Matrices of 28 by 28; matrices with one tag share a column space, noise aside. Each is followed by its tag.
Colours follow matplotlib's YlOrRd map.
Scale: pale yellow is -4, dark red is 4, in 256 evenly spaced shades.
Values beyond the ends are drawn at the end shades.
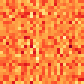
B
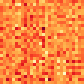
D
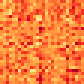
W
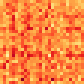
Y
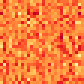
B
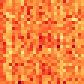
B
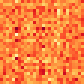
D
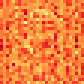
B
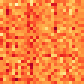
D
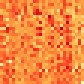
W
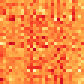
W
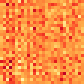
D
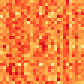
B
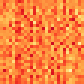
W
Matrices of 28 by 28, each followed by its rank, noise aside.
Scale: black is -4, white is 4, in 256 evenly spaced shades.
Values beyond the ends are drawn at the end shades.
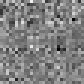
four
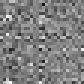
six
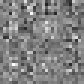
five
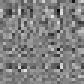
three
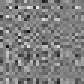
three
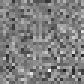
five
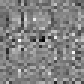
four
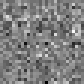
six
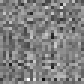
five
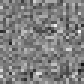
six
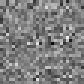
six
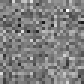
seven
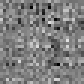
four
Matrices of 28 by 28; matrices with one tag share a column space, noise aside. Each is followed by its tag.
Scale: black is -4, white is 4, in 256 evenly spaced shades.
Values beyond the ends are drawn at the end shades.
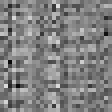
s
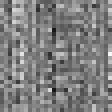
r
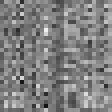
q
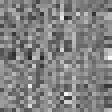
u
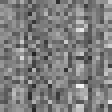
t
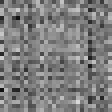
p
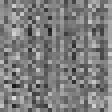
q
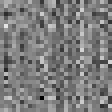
p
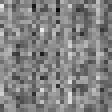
r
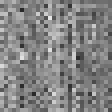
u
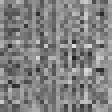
t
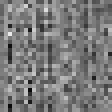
r
